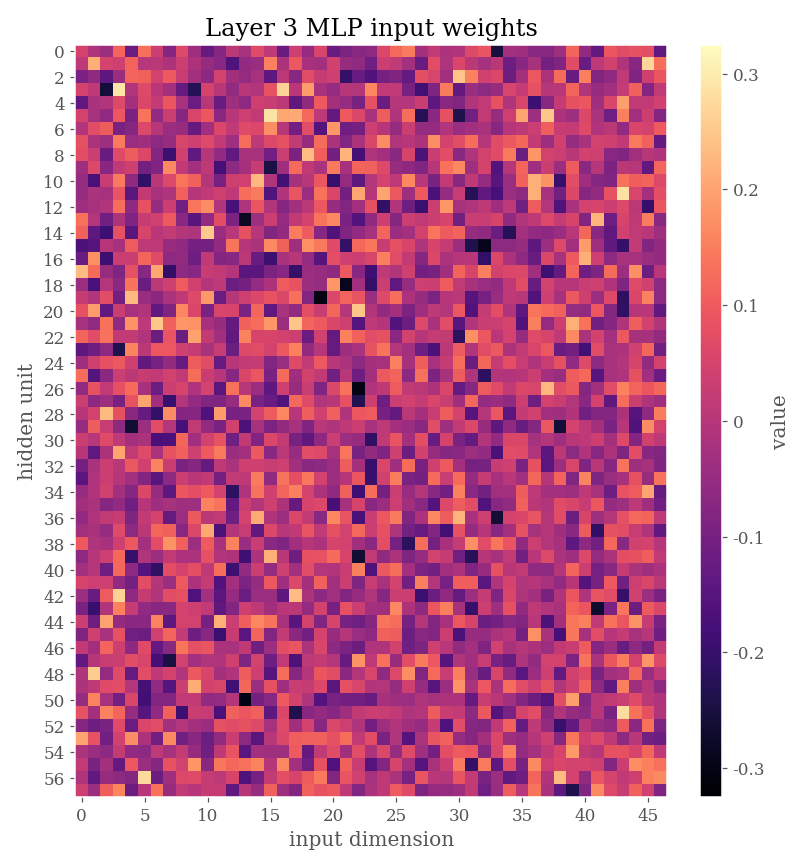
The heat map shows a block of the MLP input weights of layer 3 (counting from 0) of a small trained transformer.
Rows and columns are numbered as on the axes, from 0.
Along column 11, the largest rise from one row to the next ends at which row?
44
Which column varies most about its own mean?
22
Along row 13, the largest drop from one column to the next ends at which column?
42
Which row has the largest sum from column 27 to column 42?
7
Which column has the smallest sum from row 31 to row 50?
41
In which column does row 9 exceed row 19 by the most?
19
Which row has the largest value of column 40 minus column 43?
15
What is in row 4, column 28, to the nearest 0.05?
-0.15
